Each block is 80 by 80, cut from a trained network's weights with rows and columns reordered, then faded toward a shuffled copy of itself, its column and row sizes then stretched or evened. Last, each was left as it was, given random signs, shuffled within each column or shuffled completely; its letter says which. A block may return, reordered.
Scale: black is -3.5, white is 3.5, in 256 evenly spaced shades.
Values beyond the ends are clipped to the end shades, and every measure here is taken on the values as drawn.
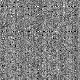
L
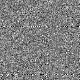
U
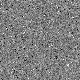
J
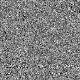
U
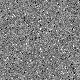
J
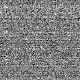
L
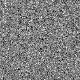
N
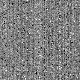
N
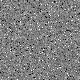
J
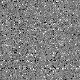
U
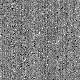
N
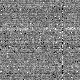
L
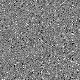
N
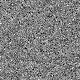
J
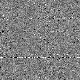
U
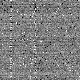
L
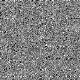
U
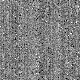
N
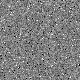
J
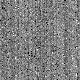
N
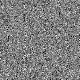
N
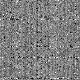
L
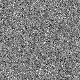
J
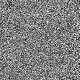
N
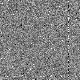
U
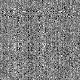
L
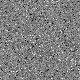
J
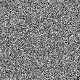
N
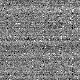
L
